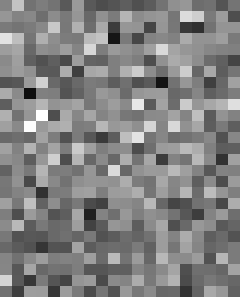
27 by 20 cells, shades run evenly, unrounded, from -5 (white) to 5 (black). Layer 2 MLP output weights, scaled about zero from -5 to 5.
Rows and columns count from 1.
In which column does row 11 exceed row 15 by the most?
5
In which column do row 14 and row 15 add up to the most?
19
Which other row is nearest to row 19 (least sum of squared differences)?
25
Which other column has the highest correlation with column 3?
6
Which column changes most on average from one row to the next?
3
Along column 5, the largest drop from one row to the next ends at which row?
12
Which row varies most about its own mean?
4
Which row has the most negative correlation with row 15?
24
